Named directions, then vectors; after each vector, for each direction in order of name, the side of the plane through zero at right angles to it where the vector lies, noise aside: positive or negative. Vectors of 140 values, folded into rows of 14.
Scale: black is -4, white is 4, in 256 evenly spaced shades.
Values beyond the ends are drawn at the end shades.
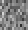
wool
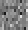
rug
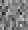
positive, negative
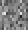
negative, positive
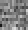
positive, positive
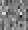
negative, positive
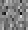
positive, negative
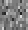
positive, negative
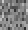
positive, positive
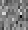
negative, positive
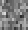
negative, positive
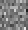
negative, negative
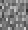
negative, negative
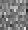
negative, negative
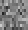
positive, negative
